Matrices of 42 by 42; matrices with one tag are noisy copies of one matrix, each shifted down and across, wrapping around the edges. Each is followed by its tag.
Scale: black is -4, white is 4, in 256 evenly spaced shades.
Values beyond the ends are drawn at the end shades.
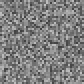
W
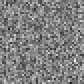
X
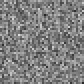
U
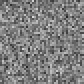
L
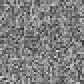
L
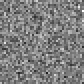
U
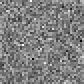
W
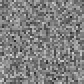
U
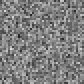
U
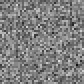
W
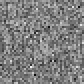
L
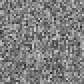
L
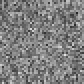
L
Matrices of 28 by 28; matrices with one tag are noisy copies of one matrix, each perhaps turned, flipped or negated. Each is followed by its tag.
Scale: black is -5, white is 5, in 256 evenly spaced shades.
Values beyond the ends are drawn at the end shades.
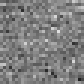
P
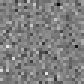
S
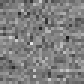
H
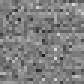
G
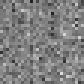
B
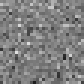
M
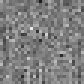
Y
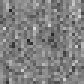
G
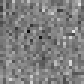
P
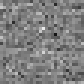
G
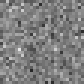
B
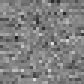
H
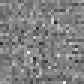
Y
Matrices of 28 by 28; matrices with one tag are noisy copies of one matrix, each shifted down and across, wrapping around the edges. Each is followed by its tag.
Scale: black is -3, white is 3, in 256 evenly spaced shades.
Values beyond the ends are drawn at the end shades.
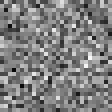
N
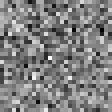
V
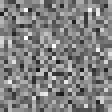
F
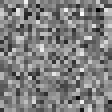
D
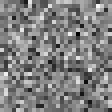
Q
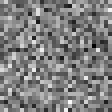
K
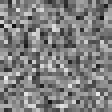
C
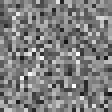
F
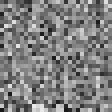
D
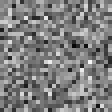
K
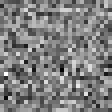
V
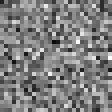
N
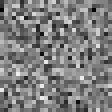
C
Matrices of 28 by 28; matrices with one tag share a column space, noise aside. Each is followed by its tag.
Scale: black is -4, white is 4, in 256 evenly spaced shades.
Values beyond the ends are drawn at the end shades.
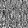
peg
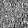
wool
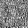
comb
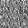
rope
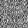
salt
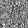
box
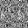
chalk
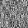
peg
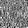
comb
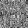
peg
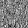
box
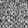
salt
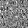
rope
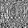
comb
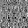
comb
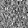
rope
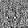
comb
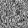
salt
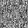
box
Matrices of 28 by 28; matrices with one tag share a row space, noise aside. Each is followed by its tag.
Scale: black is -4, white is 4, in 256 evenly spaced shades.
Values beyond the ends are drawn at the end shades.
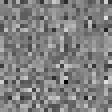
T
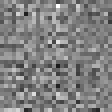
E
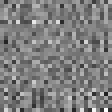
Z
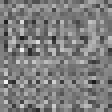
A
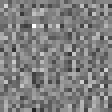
Z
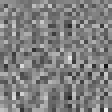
Z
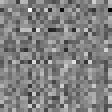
T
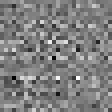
E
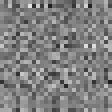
T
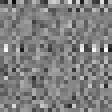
Z
